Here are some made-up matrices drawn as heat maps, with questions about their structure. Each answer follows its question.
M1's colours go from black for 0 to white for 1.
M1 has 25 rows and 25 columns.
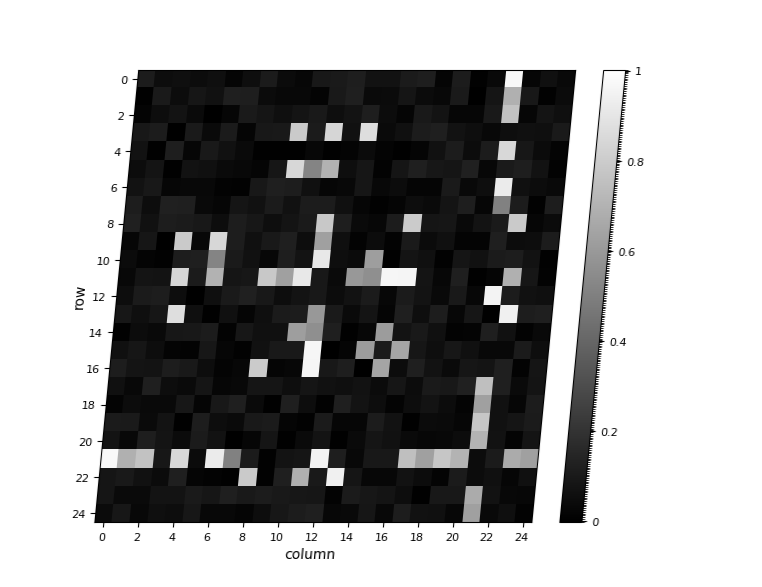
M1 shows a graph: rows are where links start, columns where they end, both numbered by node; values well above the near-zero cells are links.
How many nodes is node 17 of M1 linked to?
1
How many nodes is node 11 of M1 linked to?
10
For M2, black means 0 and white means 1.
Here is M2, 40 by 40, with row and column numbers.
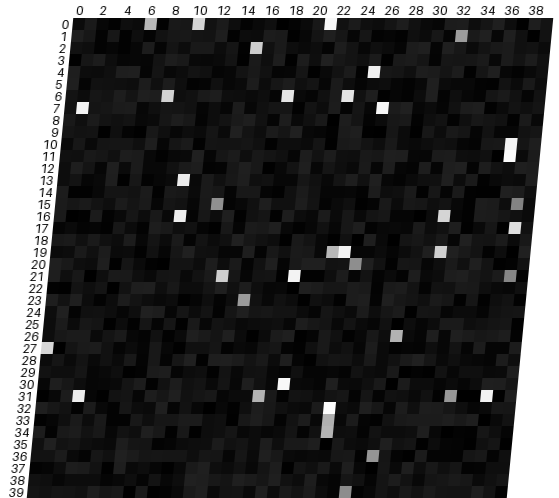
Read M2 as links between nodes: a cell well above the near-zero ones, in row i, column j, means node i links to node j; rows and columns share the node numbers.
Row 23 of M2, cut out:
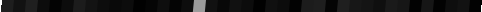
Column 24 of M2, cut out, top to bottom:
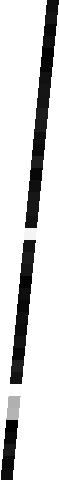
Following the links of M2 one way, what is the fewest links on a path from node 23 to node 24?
3
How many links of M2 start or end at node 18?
2
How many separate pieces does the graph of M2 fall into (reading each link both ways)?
7
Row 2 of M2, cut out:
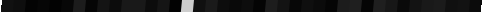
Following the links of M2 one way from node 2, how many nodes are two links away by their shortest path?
2
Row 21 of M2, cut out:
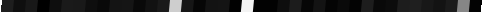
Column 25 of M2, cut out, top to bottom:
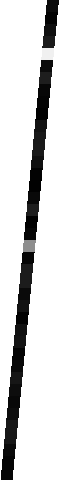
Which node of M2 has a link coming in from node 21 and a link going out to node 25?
node 20
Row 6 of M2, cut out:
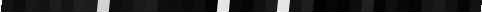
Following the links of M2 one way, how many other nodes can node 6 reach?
8
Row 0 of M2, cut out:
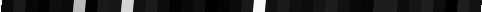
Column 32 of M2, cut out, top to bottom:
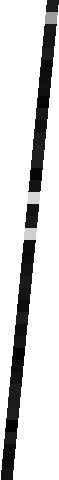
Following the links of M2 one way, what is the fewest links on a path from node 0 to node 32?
4
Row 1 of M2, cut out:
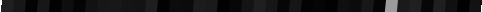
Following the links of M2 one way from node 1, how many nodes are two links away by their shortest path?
1
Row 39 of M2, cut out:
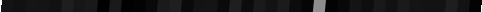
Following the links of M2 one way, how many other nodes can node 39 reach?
2
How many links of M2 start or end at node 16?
3
